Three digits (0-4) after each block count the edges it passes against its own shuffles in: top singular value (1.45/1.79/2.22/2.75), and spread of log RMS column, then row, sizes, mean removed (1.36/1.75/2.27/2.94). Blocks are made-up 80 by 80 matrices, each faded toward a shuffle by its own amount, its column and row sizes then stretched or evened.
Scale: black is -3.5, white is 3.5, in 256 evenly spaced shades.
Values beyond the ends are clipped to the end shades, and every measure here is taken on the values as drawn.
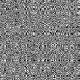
4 2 3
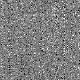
1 3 0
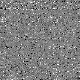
1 0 3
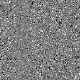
0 2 0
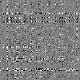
3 3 4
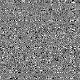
1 2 4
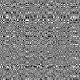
4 2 4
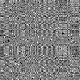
4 0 1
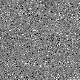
0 0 2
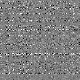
1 2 4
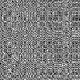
4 1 2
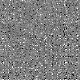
2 3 2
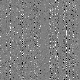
1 4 0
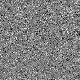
1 0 1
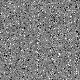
0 2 0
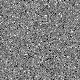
0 0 0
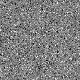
1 0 0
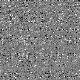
1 1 3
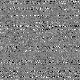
0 0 4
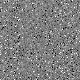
0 2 0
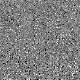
0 2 2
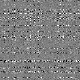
2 3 4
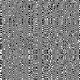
4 4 0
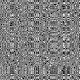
4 3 1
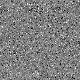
0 0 1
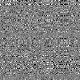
3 0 4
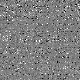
0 1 3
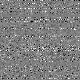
1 0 4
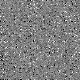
0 2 2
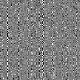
4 4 0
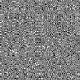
3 1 2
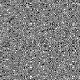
3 1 2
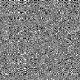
3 1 3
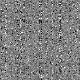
2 3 0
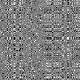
4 3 2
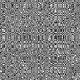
4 3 1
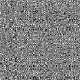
3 2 3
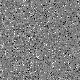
1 1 0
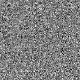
1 2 1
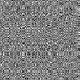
4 2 2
